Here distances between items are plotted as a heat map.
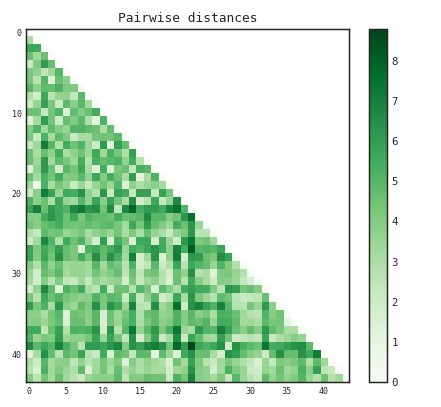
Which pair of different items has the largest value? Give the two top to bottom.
22, 39
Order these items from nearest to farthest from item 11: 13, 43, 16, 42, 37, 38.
42, 43, 13, 16, 38, 37
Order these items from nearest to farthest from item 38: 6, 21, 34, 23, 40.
21, 34, 6, 23, 40
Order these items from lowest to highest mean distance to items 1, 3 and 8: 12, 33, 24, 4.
33, 4, 24, 12
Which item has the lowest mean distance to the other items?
31
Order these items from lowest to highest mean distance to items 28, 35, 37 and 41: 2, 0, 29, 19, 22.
29, 19, 2, 0, 22
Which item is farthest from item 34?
20
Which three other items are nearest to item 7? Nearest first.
27, 43, 39
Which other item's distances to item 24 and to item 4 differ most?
32
